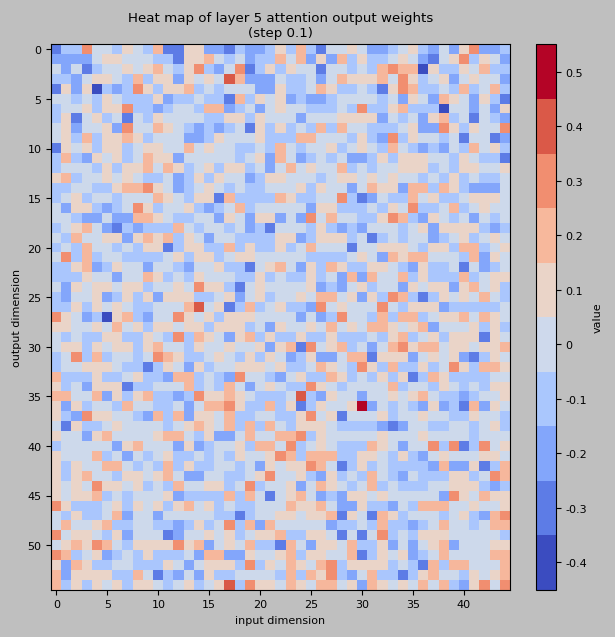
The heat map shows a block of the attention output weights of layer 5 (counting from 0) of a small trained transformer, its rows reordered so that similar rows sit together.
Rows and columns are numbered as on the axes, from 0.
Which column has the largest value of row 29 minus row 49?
12
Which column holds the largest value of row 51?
0
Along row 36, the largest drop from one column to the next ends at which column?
31
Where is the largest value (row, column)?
36, 30
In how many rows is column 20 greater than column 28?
24
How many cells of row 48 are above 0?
11
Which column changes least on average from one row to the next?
23
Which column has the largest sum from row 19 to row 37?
14
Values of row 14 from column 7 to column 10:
0.2 0.2 0.3 0.1
